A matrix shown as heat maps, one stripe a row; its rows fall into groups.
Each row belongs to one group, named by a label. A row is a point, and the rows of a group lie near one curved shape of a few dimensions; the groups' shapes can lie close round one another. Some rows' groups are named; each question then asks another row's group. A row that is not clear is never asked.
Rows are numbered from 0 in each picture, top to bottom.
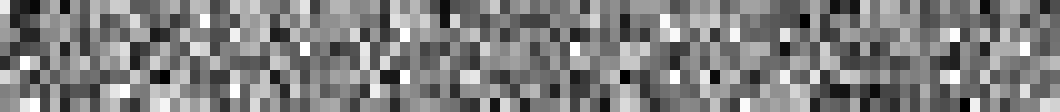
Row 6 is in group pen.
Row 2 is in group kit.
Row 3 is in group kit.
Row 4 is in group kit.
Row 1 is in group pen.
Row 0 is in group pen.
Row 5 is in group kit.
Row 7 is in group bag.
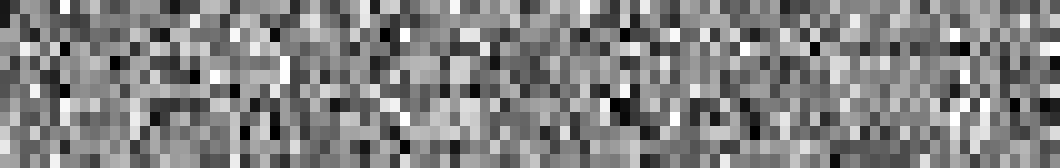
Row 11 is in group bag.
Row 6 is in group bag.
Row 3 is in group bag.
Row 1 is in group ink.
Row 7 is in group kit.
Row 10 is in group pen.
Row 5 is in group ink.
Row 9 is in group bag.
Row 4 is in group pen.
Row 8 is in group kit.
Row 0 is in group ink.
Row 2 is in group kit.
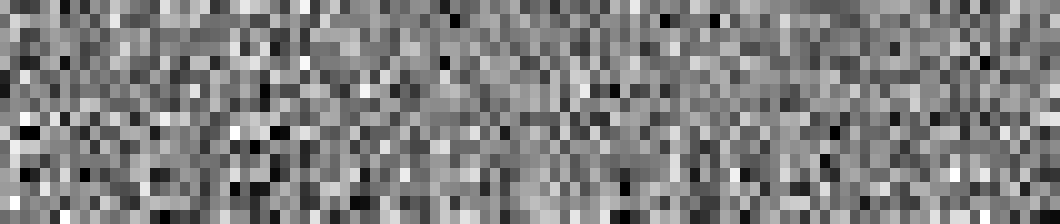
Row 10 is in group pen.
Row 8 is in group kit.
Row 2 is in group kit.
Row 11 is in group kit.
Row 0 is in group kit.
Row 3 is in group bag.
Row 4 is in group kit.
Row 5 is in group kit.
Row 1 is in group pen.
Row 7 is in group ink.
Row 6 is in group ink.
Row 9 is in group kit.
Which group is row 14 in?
pen
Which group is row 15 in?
kit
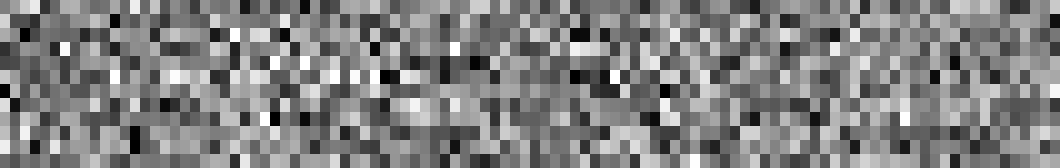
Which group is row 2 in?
kit
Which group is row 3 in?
ink
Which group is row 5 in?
kit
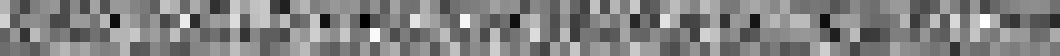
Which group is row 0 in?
kit
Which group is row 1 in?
pen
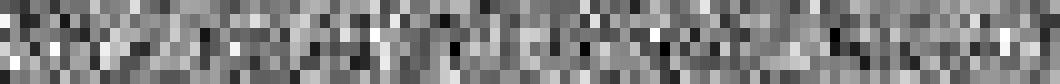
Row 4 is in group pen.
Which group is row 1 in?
pen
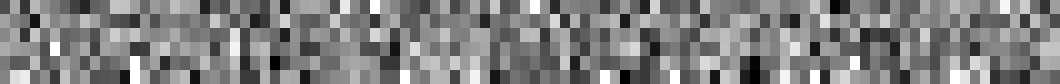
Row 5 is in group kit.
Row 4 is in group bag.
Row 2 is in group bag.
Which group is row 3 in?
bag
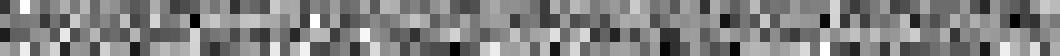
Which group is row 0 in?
kit
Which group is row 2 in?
ink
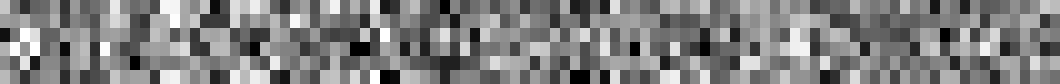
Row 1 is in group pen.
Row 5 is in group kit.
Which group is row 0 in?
kit
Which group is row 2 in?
kit
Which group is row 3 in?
pen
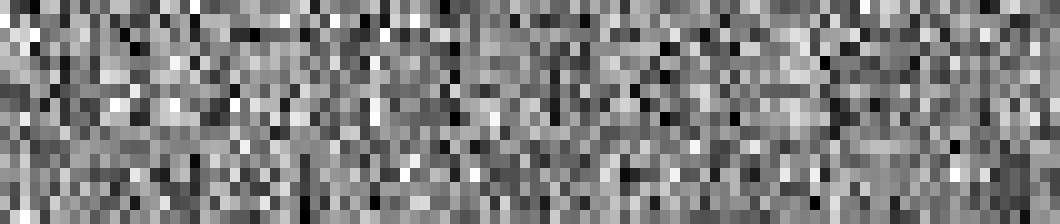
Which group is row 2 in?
pen
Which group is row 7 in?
pen
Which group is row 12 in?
kit
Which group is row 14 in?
bag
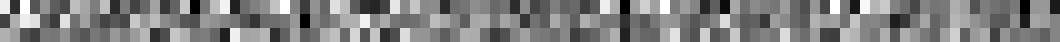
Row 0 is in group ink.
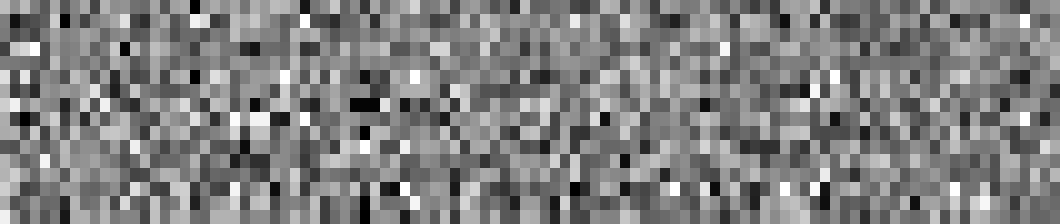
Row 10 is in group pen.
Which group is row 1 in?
kit
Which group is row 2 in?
kit
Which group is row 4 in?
kit
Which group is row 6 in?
pen
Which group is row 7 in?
pen
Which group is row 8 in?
kit
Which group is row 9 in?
pen
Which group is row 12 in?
pen
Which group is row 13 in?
kit
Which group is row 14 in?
pen
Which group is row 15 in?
pen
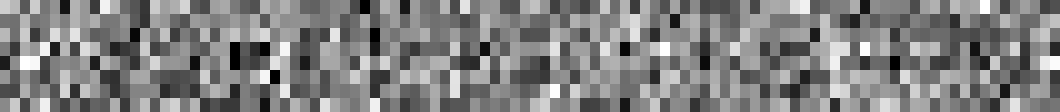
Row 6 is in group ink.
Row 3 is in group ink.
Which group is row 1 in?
kit
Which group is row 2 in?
bag
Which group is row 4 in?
kit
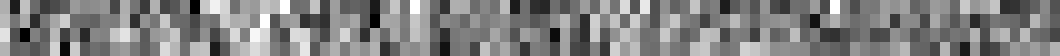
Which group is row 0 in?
ink
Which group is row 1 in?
bag
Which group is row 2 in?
pen
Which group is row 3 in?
kit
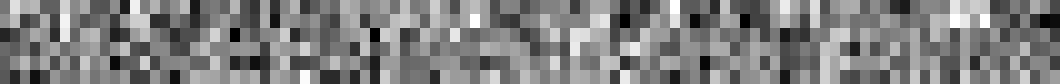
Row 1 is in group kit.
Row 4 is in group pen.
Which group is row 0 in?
kit
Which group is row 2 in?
ink
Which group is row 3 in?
kit
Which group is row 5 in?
kit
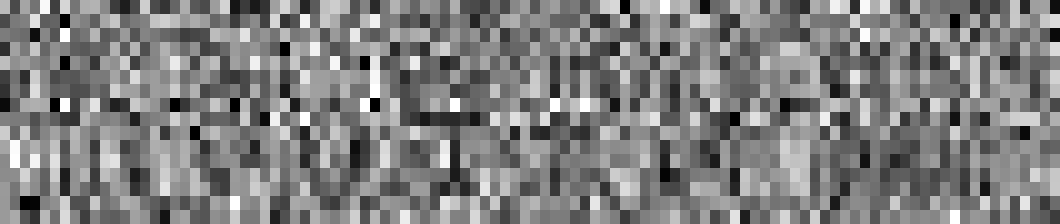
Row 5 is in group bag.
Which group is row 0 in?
ink
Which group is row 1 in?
bag
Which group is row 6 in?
bag
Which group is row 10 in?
pen
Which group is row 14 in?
kit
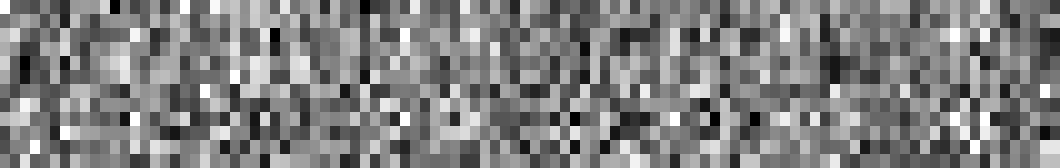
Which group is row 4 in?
pen
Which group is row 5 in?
pen
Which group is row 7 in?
kit
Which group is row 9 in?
kit
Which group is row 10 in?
bag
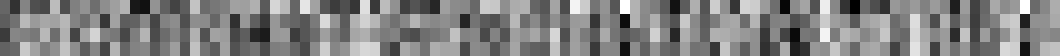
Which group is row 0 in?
kit
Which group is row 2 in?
ink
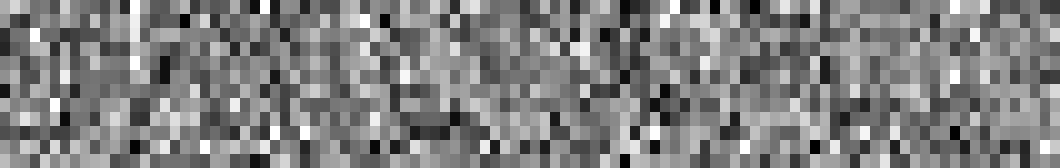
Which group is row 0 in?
kit
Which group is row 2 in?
bag
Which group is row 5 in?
kit
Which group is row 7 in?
bag
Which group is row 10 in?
bag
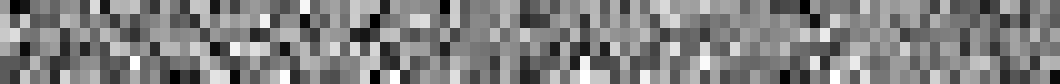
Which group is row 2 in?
pen
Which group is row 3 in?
kit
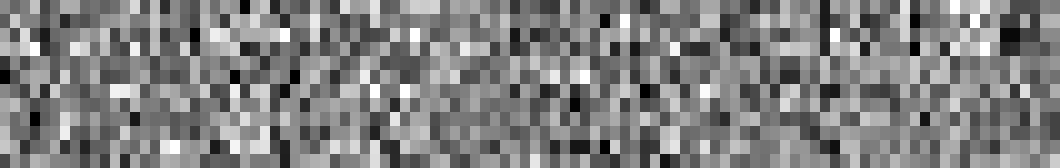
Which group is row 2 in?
ink
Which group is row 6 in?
pen
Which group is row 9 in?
bag
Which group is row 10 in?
kit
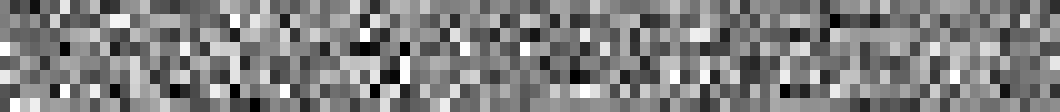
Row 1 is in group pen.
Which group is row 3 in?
pen
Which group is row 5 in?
kit
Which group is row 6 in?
ink
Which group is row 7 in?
pen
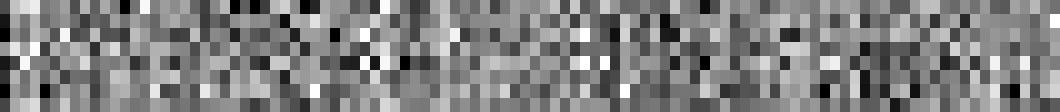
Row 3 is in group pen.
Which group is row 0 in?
pen
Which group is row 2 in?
ink
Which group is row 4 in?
kit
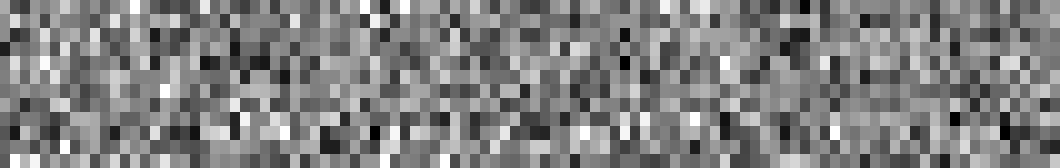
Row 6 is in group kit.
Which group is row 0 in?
pen
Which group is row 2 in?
pen
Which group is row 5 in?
bag
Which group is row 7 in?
bag
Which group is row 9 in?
ink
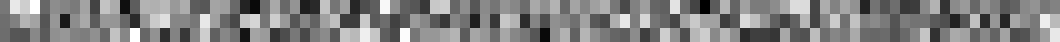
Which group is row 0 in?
pen
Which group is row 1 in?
bag
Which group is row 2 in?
pen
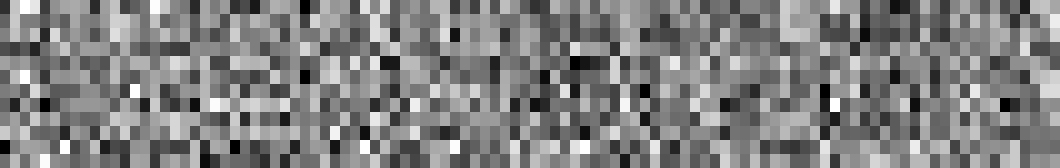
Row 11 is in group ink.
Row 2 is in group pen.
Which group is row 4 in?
kit
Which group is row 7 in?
ink
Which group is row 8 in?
bag
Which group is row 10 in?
ink
